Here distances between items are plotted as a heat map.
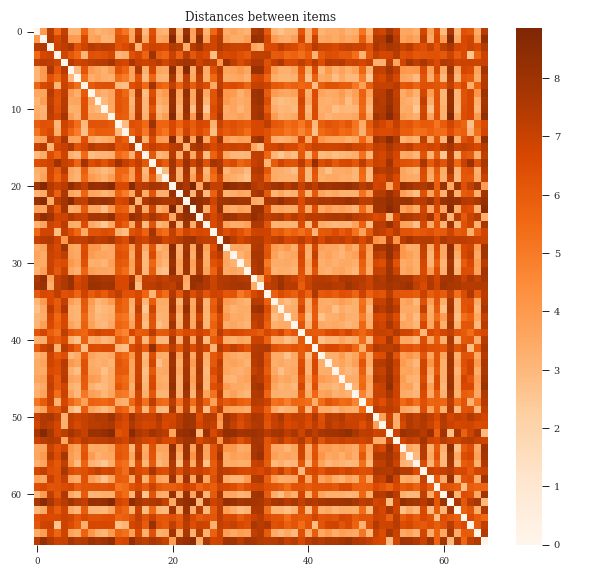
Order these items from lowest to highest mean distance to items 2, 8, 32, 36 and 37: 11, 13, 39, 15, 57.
11, 15, 13, 39, 57
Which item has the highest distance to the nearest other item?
27
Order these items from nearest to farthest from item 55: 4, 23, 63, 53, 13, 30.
30, 23, 13, 63, 53, 4
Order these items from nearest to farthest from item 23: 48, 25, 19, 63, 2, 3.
25, 19, 48, 3, 63, 2
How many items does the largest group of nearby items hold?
38
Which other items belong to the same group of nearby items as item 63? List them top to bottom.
59
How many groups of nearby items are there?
8
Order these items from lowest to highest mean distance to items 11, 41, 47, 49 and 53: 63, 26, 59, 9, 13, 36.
36, 9, 13, 26, 59, 63
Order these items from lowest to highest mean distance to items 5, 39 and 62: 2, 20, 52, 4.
2, 4, 52, 20
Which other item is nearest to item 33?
15
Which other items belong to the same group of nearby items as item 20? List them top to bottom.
24, 52, 61, 66
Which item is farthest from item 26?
17
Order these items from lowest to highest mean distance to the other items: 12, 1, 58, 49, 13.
49, 58, 1, 13, 12
